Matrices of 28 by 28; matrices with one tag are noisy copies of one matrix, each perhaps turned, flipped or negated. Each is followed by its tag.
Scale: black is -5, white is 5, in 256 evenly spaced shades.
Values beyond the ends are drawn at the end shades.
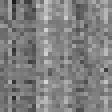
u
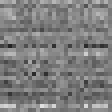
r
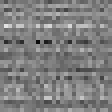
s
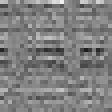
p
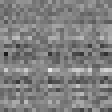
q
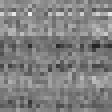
u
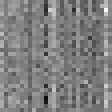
r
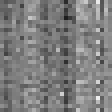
u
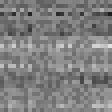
u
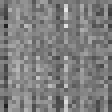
r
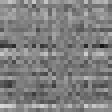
r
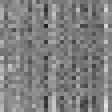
r
